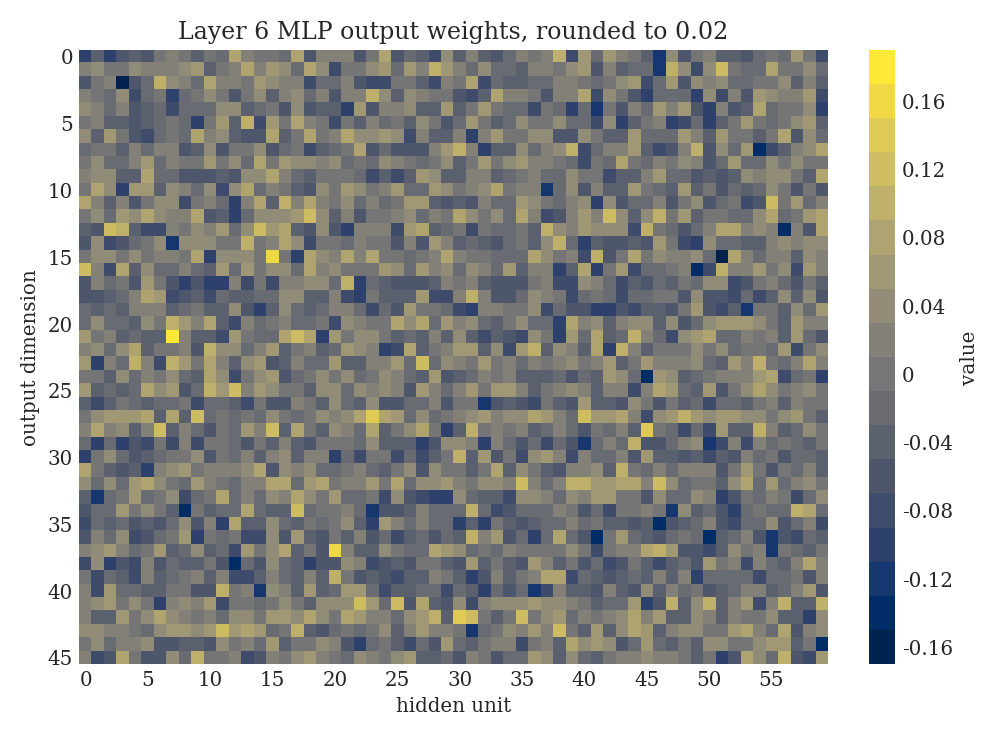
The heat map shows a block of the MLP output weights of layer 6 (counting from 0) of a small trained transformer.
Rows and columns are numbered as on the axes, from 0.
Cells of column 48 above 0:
17
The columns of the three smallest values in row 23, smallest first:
1, 6, 15
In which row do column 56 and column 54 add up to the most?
45
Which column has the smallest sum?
51
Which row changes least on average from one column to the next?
9
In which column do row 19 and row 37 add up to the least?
41
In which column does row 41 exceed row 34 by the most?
47
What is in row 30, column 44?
-0.06
